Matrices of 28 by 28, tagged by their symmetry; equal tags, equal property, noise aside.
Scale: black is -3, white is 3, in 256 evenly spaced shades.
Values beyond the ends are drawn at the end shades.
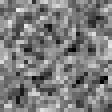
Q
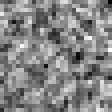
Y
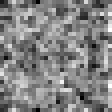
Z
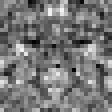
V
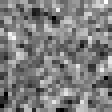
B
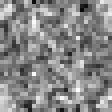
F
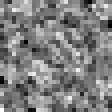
Y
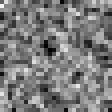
Q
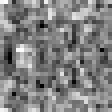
Z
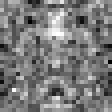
V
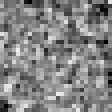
Y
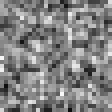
F
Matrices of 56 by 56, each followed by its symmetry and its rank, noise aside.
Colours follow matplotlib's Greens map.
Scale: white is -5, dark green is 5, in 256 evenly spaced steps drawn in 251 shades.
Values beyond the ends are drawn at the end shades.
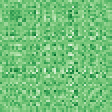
symmetric, rank four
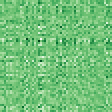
antisymmetric, rank four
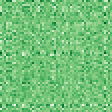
antisymmetric, rank four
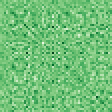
symmetric, rank five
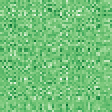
no symmetry, rank five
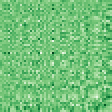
symmetric, rank five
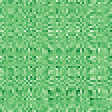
no symmetry, rank three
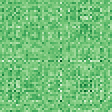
symmetric, rank three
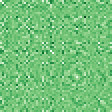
symmetric, rank five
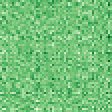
antisymmetric, rank four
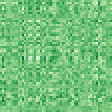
no symmetry, rank four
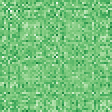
symmetric, rank four
